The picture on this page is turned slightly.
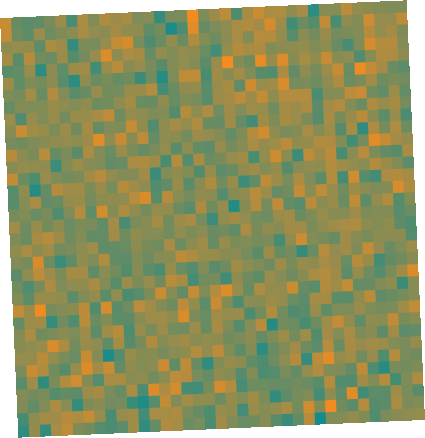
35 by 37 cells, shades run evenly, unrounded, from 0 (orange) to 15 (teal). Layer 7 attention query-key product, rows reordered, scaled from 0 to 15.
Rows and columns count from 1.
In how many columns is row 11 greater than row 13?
18
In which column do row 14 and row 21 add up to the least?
9
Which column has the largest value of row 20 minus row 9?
10
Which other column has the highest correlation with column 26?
21
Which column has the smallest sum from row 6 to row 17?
30
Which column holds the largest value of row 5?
4
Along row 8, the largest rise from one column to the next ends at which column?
29
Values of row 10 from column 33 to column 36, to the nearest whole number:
4 7 10 6
